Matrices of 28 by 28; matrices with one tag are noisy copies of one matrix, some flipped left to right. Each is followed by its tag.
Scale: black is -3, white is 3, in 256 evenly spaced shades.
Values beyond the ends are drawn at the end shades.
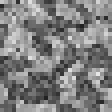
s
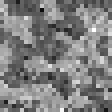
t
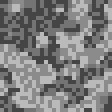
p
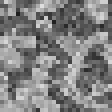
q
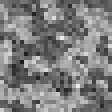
t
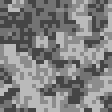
p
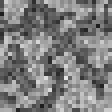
q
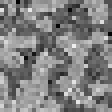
q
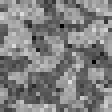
s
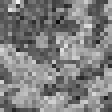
p
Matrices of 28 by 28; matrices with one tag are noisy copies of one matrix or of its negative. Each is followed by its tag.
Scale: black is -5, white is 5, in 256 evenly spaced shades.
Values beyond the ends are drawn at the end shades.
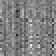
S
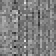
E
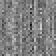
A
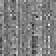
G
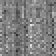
S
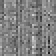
G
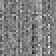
G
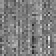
G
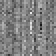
A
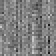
G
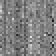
S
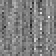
A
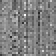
E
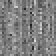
A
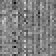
E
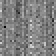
S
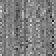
S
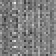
E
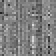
G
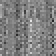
S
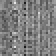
E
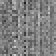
E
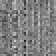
E
